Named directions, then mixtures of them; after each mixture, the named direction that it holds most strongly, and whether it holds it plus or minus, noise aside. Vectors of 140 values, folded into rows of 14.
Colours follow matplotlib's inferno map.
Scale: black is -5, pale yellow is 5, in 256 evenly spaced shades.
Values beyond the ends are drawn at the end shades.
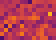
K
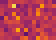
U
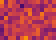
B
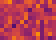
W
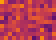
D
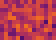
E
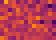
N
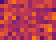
D, minus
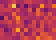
U, plus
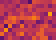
K, plus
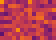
D, plus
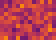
B, minus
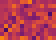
K, minus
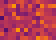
U, plus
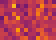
U, plus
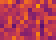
W, plus
